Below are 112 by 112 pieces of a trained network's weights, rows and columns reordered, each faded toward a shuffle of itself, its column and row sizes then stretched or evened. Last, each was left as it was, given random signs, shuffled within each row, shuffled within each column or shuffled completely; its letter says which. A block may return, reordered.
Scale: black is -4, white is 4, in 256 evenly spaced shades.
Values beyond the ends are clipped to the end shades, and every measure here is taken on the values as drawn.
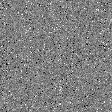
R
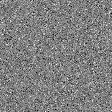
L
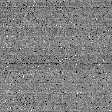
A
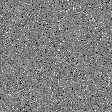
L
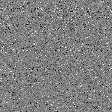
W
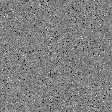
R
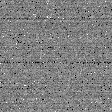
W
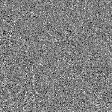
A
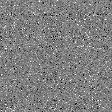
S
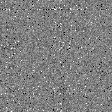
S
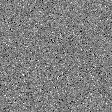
L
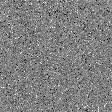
L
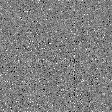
A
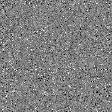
S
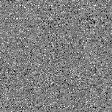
A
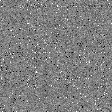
S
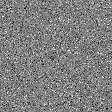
L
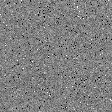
R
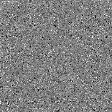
S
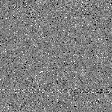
A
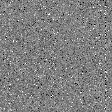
R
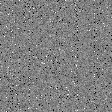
R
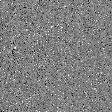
R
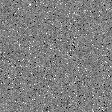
R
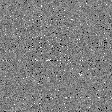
S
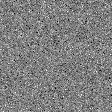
L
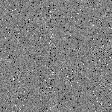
R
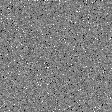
L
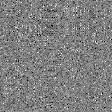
A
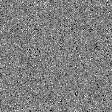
A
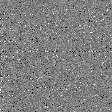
S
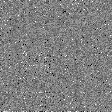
S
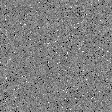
R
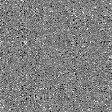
A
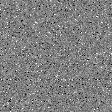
W
